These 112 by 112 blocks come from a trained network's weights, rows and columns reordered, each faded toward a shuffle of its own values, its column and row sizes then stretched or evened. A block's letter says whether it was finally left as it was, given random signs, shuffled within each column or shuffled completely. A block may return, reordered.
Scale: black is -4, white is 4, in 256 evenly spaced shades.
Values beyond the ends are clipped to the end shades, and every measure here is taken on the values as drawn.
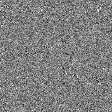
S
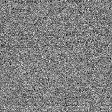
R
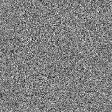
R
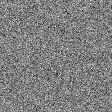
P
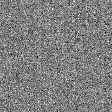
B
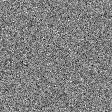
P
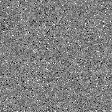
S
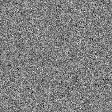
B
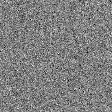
B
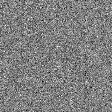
S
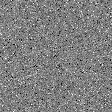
P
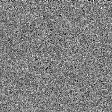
S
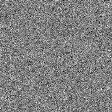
S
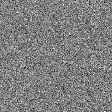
B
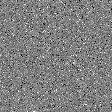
B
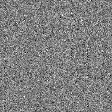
R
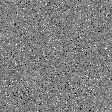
P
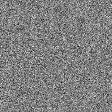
S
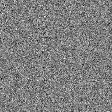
S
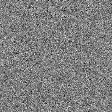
S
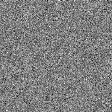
S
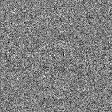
R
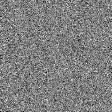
S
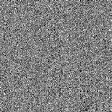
R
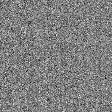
B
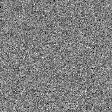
S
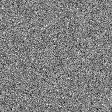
P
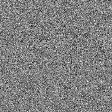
S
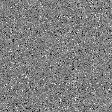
S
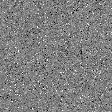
B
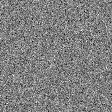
P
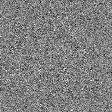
S
